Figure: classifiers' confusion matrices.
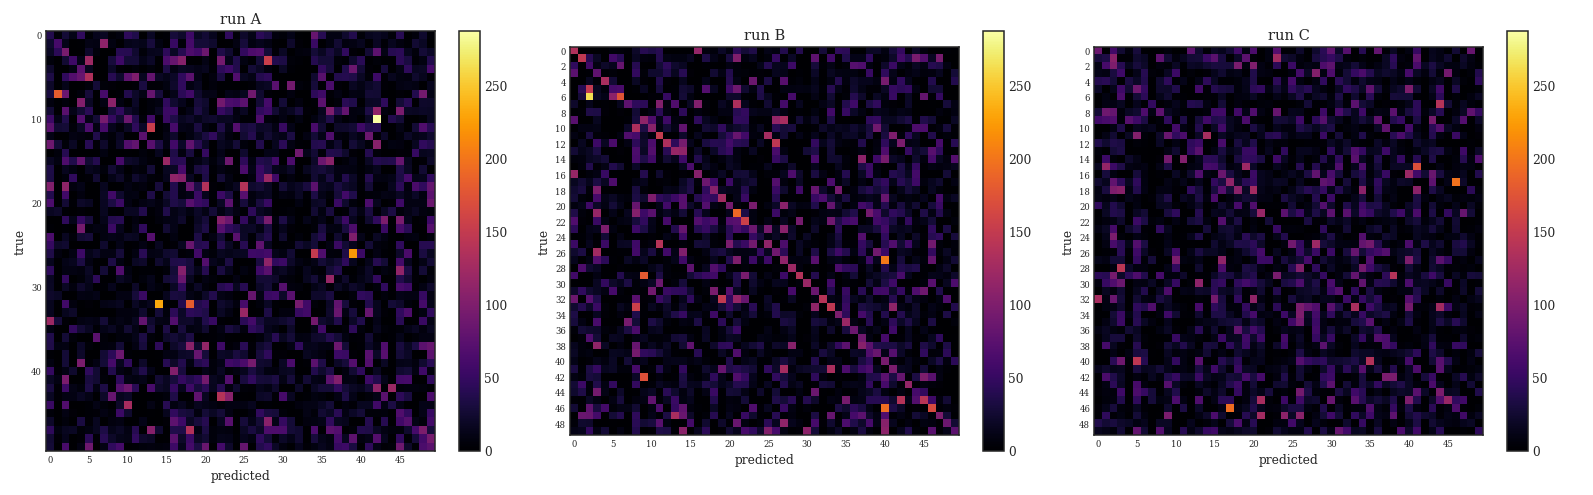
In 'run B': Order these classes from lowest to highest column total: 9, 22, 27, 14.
9, 22, 27, 14
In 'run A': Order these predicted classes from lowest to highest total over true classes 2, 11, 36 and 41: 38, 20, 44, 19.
44, 38, 19, 20
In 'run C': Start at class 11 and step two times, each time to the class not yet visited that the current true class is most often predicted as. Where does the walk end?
9
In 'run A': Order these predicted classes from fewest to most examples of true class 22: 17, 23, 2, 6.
6, 17, 2, 23
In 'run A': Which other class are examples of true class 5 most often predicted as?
11
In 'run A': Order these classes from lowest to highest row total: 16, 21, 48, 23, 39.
21, 16, 23, 48, 39
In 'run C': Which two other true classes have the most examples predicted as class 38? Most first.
29, 42
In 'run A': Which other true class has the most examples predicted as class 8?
43
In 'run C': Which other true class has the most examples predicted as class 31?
49
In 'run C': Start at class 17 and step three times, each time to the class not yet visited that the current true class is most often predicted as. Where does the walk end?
26
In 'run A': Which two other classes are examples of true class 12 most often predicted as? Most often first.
41, 36
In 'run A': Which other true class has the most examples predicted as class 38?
9
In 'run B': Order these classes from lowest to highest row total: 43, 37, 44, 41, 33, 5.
37, 44, 43, 5, 33, 41
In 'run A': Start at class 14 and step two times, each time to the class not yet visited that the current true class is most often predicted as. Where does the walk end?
18
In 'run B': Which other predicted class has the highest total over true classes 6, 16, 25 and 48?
2
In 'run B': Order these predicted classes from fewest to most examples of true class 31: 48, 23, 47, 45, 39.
48, 23, 47, 39, 45
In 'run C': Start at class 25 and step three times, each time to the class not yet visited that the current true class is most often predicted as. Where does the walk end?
45
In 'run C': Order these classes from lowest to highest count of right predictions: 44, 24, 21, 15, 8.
24, 15, 8, 44, 21
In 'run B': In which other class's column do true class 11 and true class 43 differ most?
25
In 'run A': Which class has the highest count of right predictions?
5
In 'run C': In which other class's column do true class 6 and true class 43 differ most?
30
